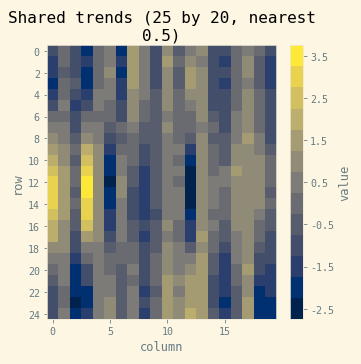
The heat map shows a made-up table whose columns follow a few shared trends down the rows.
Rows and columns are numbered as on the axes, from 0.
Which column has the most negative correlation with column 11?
8
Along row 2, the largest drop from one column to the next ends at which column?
6
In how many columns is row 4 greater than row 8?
5
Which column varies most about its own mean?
3
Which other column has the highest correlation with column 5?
12
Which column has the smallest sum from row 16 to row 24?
2
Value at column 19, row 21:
-1.5
